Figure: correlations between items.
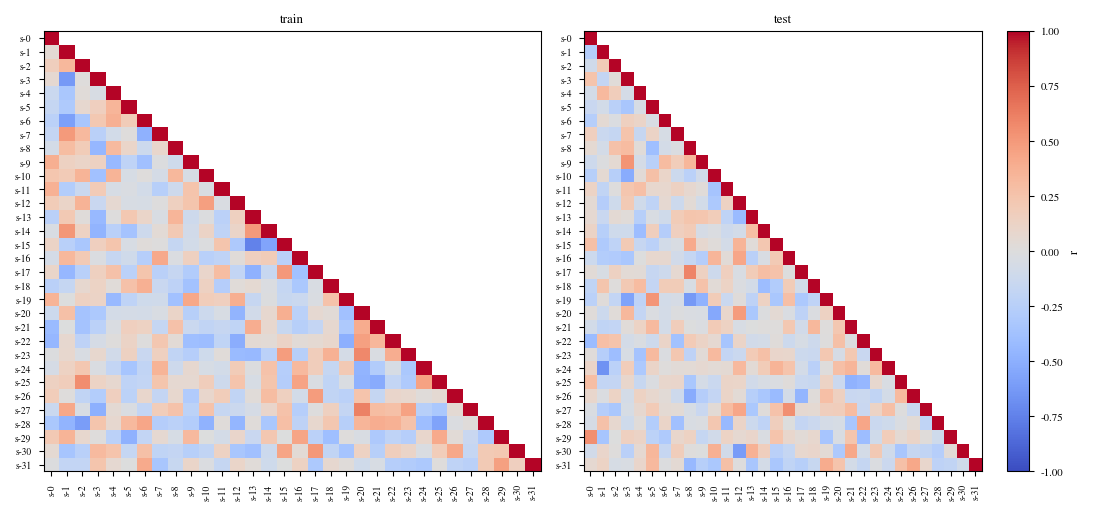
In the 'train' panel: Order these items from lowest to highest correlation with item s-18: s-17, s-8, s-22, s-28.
s-8, s-17, s-22, s-28
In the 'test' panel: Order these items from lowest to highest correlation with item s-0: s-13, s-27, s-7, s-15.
s-27, s-13, s-7, s-15
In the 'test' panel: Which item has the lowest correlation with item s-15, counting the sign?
s-26
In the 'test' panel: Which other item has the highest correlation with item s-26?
s-31
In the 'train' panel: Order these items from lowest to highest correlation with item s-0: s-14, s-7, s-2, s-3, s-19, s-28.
s-28, s-7, s-14, s-3, s-2, s-19
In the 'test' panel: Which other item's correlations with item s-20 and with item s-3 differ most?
s-19
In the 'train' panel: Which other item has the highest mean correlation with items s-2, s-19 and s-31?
s-12
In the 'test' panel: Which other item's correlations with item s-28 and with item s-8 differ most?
s-17
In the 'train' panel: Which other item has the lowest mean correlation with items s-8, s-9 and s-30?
s-18
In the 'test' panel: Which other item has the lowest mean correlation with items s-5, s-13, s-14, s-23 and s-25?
s-4
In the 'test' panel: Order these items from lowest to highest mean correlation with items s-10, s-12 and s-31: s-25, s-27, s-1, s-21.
s-1, s-21, s-25, s-27
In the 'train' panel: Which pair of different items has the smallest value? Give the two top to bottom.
s-13, s-15
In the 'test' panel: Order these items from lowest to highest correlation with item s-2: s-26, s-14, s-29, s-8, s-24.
s-24, s-14, s-29, s-26, s-8
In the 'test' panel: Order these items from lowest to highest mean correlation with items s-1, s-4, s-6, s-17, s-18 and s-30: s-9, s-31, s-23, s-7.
s-23, s-31, s-7, s-9
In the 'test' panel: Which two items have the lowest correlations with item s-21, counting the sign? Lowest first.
s-25, s-28
